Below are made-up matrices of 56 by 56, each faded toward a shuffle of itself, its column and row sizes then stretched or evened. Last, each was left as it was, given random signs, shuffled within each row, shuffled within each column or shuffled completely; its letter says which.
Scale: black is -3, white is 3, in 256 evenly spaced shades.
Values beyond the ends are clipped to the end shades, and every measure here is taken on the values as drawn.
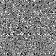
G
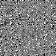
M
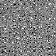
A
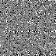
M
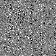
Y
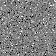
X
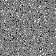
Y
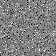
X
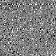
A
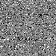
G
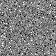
X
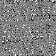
M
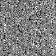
Y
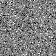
X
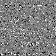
G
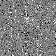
Y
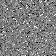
X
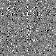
M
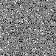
G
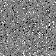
Y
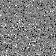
G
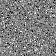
X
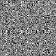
A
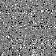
A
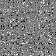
M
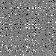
A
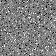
X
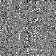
A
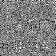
A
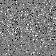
G
